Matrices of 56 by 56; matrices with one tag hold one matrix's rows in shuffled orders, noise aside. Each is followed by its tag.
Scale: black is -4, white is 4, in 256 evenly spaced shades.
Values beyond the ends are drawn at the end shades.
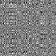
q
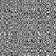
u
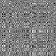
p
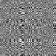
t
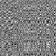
u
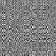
p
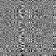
t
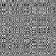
p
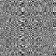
t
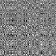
q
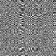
t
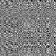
u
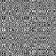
p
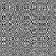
p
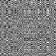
u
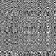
u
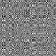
p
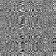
t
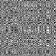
u
